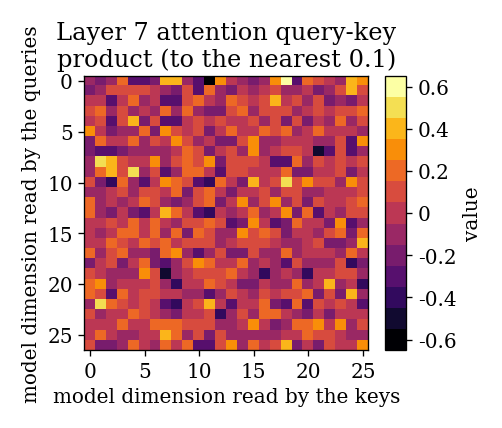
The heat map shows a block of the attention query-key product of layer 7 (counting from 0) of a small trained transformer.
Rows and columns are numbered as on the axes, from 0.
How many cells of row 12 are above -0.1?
17
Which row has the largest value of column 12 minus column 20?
19
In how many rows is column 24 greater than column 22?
11
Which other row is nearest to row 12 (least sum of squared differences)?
23
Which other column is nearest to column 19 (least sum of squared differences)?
6
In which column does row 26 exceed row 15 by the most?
18
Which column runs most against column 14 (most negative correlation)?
12
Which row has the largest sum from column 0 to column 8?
8
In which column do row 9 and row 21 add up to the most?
4
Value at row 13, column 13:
-0.1
